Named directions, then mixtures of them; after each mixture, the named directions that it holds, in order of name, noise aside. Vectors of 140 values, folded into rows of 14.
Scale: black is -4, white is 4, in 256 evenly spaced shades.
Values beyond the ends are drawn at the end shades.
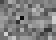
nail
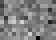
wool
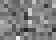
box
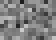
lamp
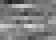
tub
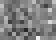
box, wool.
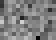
nail, wool.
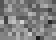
wool.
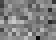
wool.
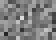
box, nail.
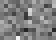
box.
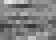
tub.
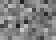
lamp.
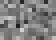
lamp.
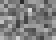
box, lamp.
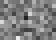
box, wool.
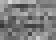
tub, wool.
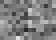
box, nail.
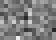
box, wool.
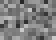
lamp.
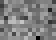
wool.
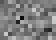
nail.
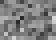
lamp, nail.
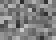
lamp.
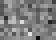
wool.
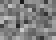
lamp.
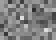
lamp, nail.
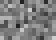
lamp.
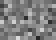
box, wool.
